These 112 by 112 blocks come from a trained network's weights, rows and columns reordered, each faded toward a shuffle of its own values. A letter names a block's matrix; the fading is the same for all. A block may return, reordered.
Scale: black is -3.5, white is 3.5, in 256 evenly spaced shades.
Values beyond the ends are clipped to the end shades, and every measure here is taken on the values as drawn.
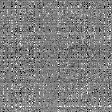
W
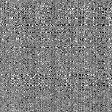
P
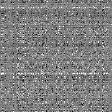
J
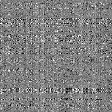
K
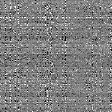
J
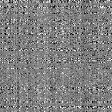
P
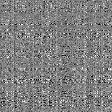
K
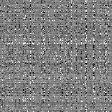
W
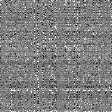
J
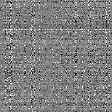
W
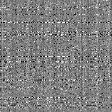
K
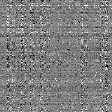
J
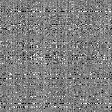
K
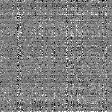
J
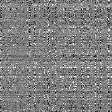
J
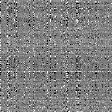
W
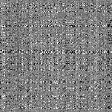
P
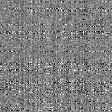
P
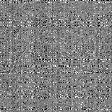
K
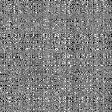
P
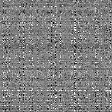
J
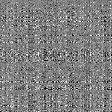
P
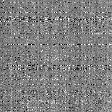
K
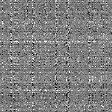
J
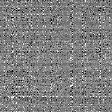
W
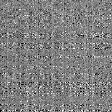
K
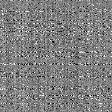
K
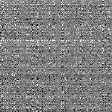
J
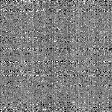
K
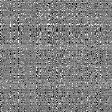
W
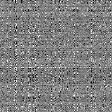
W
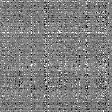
J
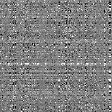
J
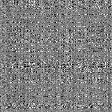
P
